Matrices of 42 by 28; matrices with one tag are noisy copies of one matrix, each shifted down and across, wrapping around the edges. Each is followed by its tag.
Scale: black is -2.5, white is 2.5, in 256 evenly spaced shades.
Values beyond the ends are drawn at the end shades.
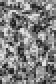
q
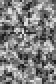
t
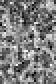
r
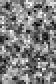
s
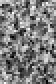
r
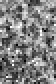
r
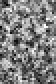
r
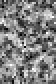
t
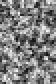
t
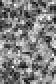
s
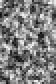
q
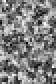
t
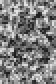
s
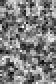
t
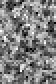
q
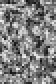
q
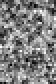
t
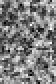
s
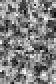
q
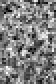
r
